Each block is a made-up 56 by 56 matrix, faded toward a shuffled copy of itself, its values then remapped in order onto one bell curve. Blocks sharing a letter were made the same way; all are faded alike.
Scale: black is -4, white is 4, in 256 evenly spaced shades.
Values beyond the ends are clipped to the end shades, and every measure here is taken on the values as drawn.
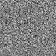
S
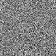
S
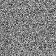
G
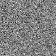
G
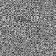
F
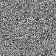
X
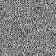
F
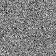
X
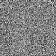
S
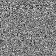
X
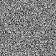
G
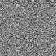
F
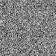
G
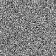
G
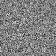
G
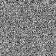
X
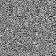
S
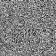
G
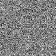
S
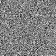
G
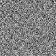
S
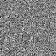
S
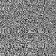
F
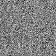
X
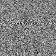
X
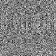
F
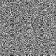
F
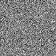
G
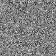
X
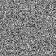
S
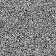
X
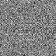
F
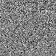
X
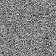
S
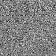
X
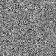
G
